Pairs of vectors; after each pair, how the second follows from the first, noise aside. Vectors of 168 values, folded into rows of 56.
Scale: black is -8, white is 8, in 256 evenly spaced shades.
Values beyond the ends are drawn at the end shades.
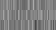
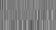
reversed, partly zeroed.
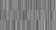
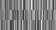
wrapped around, scaled up.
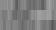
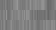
negated, shrunk.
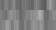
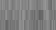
negated, shrunk.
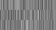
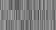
negated.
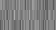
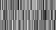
wrapped around, scaled up.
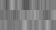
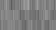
negated, shrunk.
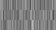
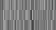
negated.
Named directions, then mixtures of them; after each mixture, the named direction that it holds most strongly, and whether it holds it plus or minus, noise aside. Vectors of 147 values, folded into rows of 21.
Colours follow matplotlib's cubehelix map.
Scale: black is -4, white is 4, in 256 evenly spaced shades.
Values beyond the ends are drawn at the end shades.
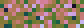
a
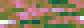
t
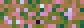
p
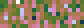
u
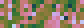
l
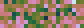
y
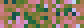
y, plus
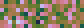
p, plus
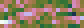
t, plus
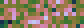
y, minus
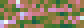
t, plus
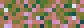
a, minus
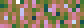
u, plus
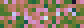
y, minus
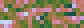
a, minus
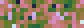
l, plus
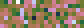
u, plus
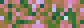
l, minus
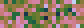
y, plus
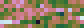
t, plus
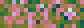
p, plus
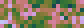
l, plus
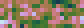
t, plus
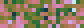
y, plus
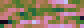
t, minus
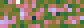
u, plus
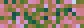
y, plus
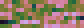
t, minus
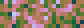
y, minus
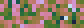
l, minus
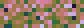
a, plus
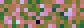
p, plus
